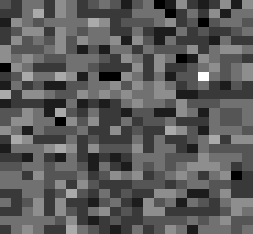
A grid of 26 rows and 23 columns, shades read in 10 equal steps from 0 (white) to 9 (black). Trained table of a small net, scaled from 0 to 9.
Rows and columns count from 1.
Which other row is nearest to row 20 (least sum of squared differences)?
15
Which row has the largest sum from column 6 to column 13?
18
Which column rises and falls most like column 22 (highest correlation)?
23
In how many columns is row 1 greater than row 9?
13
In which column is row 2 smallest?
4
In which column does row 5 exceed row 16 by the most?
20
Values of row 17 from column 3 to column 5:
5 5 4
